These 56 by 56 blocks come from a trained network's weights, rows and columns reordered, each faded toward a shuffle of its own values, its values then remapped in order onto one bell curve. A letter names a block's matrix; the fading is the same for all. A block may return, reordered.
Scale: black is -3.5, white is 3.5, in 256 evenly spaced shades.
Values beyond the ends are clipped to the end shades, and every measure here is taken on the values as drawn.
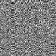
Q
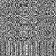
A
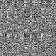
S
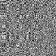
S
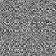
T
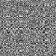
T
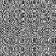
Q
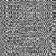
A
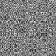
S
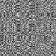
A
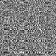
T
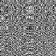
A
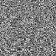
S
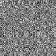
S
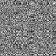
T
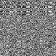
T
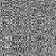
Q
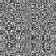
A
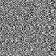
S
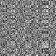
A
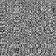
Q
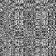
A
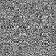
S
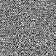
S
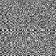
T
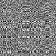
T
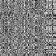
A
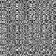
A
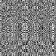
A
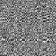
T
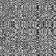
A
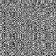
A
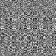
T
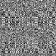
T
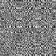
T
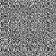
A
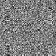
S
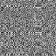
T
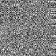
S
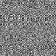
T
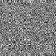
S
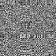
S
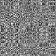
Q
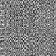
A
